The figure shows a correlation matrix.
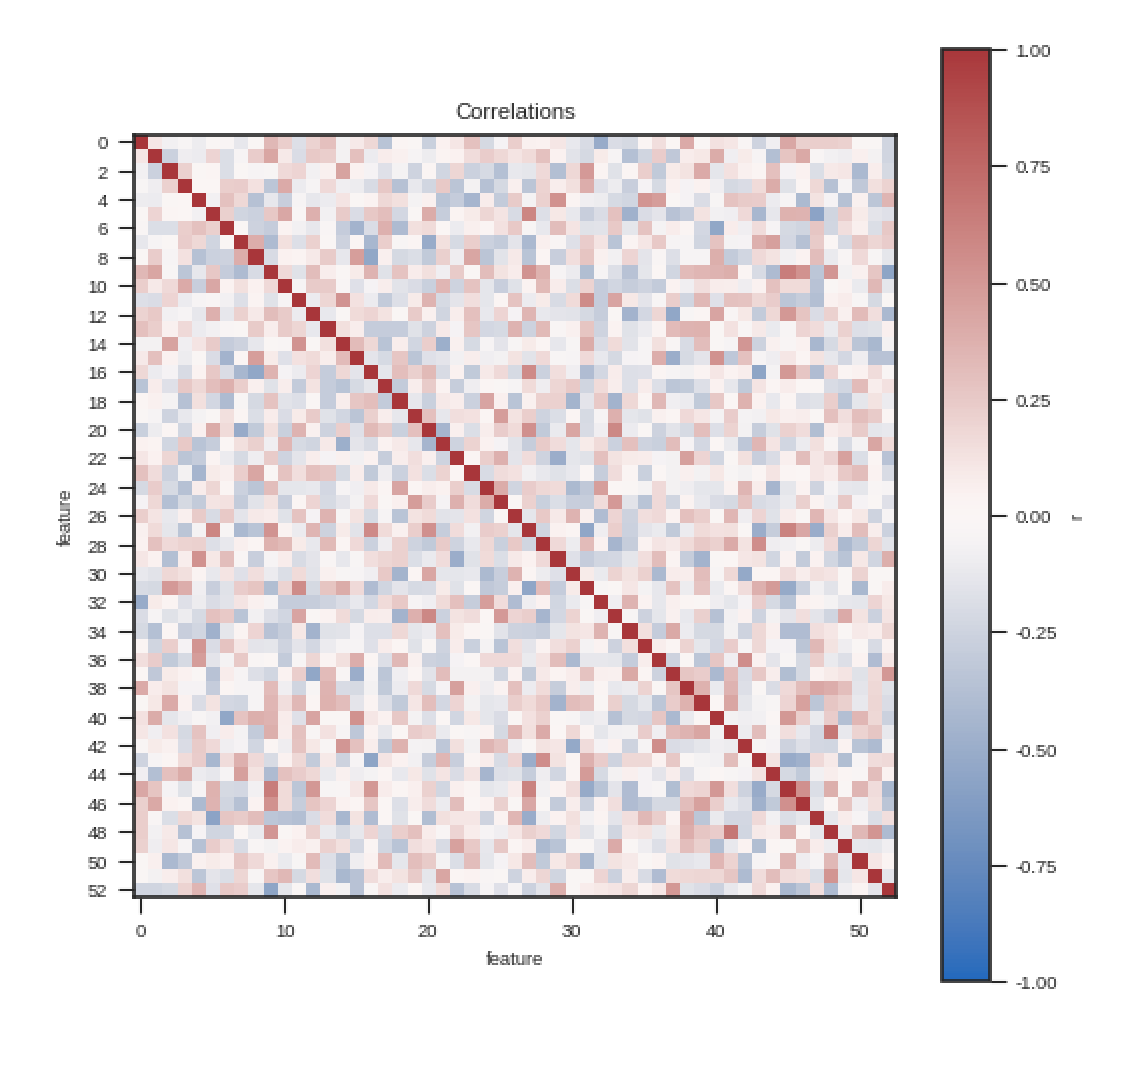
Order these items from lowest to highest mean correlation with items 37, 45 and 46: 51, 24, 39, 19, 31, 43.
43, 31, 24, 19, 51, 39
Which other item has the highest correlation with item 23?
8
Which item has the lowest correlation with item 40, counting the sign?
6
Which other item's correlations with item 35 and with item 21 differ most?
4
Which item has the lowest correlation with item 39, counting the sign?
29
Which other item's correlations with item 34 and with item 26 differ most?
32
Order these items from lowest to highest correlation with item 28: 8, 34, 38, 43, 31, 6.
34, 6, 8, 38, 31, 43
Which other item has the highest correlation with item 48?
41
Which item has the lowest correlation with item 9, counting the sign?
52
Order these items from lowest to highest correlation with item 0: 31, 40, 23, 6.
31, 6, 40, 23
